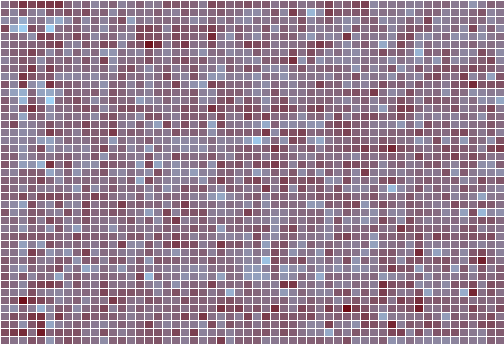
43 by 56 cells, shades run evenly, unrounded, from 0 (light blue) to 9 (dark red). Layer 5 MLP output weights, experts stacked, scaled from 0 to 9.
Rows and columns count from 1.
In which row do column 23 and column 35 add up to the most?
40
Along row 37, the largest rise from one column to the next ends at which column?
53
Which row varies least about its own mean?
20
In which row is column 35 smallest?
2
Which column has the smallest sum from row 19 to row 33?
3
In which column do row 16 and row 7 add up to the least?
47
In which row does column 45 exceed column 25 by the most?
29
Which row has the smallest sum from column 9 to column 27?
34
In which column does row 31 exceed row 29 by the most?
25
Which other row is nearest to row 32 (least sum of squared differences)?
26
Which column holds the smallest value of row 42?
37
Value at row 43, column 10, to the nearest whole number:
5
